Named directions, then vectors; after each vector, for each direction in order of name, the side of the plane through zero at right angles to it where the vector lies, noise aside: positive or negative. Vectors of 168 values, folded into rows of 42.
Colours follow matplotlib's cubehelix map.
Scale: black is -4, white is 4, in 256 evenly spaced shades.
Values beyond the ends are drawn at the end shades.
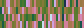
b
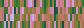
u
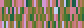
negative, negative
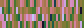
negative, positive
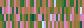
positive, negative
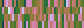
positive, positive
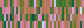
positive, negative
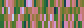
positive, positive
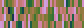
negative, negative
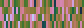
negative, positive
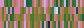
negative, negative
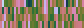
negative, negative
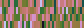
negative, positive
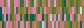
positive, negative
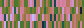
negative, positive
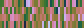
positive, positive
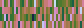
positive, negative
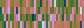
positive, negative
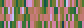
positive, positive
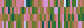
negative, negative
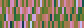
negative, positive
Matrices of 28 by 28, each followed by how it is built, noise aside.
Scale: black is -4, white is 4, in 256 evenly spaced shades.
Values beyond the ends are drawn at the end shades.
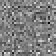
low rank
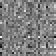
low rank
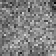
smooth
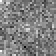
smooth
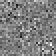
block diagonal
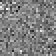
block diagonal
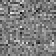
low rank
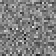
blocks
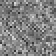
Toeplitz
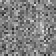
blocks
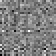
low rank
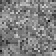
smooth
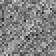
Hankel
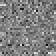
uneven rows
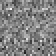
repeating columns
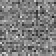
blocks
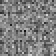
blocks
